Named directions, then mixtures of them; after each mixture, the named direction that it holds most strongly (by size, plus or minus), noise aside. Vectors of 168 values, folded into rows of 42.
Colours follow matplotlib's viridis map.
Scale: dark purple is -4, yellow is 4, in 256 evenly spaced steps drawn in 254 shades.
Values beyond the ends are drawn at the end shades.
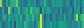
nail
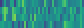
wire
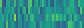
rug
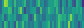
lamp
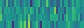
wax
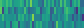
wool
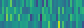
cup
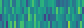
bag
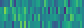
wire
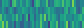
bag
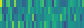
wire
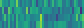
nail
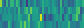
nail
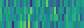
wax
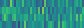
wire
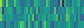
wax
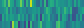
wax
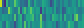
nail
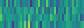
wax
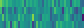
wool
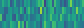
wire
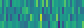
cup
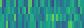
rug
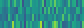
wire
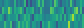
wool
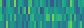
rug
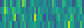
wire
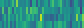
nail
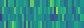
wax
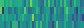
wool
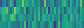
wire
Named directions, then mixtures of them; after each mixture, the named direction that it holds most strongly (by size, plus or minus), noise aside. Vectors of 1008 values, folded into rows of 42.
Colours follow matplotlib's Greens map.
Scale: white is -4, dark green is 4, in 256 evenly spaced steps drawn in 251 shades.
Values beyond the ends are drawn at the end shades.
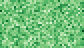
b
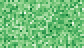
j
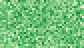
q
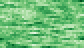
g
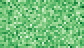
q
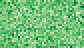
q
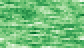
g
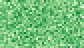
q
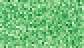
j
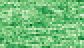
g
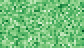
b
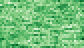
g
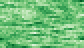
g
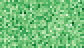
j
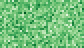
j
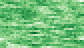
g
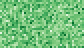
j
